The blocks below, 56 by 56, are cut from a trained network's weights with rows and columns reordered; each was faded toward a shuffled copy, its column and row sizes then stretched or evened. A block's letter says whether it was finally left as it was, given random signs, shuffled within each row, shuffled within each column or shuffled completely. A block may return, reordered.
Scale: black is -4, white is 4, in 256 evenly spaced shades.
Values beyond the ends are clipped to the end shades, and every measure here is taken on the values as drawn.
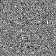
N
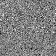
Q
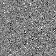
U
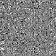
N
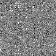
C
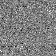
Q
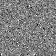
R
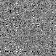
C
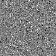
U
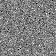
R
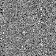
U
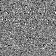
Q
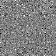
C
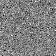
Q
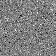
R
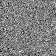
R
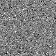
Q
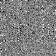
C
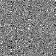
N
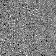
U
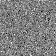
R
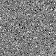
Q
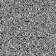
Q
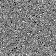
R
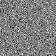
U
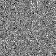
N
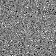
Q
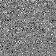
Q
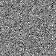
U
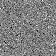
R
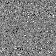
Q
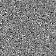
Q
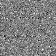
Q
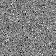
R
